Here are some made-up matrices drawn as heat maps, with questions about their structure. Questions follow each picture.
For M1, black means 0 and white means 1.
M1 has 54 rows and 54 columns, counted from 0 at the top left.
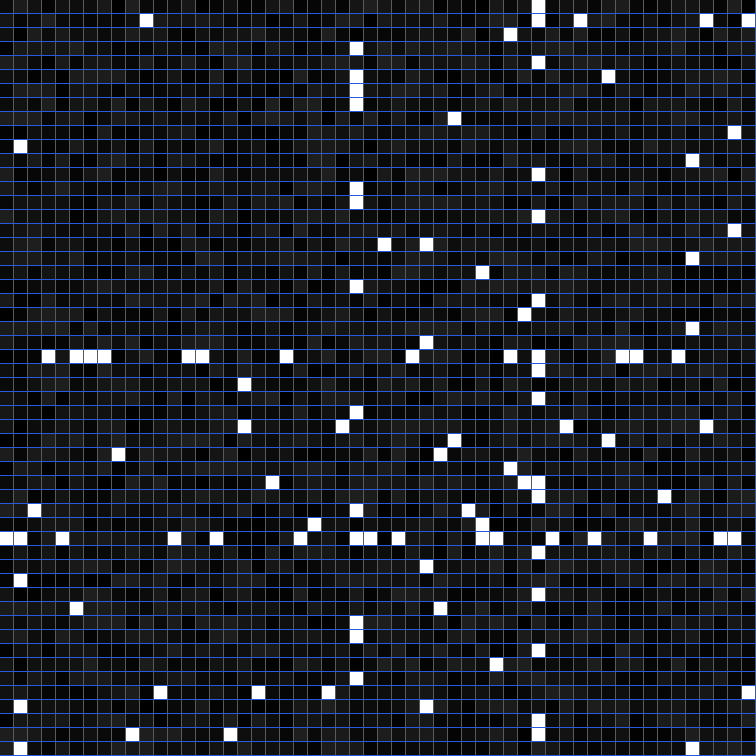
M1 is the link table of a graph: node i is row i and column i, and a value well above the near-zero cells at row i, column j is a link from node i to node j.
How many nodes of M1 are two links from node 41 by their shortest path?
4
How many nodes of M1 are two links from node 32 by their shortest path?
1
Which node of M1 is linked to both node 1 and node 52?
node 38
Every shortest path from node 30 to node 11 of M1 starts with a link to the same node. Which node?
node 50
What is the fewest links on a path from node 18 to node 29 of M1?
6
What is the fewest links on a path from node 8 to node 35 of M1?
7
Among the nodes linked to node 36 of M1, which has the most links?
node 25
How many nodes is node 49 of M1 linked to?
4
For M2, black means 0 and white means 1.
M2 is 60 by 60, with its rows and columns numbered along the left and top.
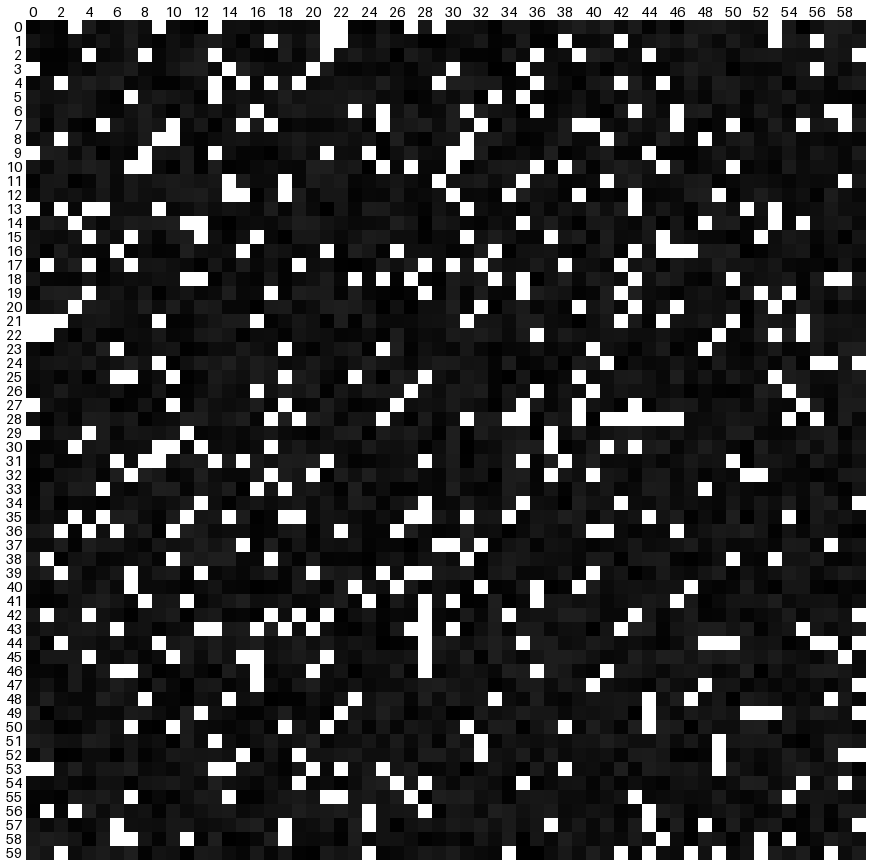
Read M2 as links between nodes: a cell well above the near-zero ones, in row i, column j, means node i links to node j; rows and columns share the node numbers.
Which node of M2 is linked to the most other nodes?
node 28
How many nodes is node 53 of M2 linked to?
9
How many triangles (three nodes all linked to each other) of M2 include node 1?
5
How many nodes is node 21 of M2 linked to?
10
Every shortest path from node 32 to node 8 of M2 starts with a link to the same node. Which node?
node 7
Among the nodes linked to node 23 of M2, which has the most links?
node 18
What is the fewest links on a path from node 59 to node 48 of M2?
2
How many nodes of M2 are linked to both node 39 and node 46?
3
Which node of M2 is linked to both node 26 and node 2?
node 36
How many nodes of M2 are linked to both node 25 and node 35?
2
